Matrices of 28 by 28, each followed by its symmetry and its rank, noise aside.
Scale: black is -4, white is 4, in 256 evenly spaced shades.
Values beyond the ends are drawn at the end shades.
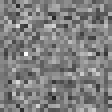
no symmetry, rank eight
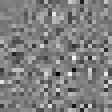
antisymmetric, rank six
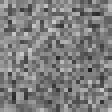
symmetric, rank eight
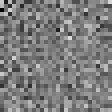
no symmetry, rank six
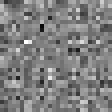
antisymmetric, rank four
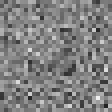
symmetric, rank eight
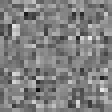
antisymmetric, rank four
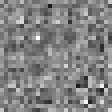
symmetric, rank four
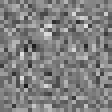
antisymmetric, rank six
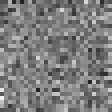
no symmetry, rank six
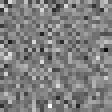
antisymmetric, rank six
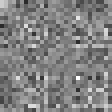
symmetric, rank four
